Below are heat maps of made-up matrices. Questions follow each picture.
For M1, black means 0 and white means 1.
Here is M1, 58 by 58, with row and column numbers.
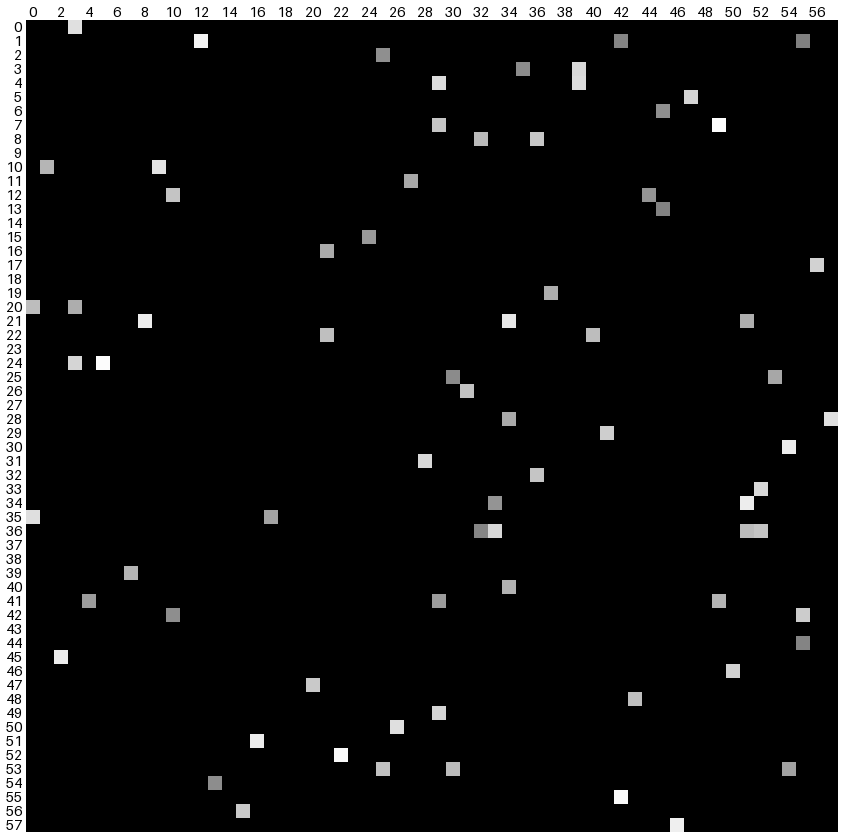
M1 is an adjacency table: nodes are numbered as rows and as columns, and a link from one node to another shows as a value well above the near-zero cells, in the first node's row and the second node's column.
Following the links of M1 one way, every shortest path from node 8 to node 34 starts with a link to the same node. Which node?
node 36
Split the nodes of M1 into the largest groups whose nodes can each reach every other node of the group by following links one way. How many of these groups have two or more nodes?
6
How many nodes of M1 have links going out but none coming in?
4
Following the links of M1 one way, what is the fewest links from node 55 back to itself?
2
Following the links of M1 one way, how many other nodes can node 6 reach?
7
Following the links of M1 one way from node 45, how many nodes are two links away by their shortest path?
1
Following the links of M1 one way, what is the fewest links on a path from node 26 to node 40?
7
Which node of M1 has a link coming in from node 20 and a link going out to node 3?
node 0
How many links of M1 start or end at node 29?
5
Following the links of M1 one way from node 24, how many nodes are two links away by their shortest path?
3
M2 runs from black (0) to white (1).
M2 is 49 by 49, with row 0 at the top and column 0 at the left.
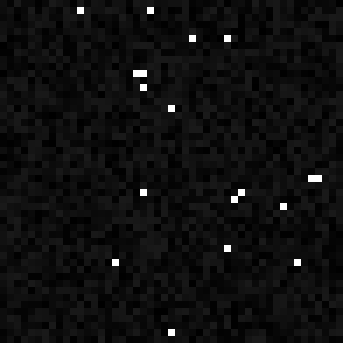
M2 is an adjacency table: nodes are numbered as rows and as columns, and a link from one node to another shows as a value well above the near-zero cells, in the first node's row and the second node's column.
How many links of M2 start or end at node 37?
2
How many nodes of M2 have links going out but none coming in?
11
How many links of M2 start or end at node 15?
1
